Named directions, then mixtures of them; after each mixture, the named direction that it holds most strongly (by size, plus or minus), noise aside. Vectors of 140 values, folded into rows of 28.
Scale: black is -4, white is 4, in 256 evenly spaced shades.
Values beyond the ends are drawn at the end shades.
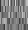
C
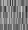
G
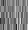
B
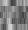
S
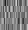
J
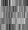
S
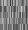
G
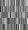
C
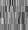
J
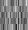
B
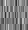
J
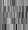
S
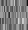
J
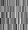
B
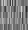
G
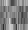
S
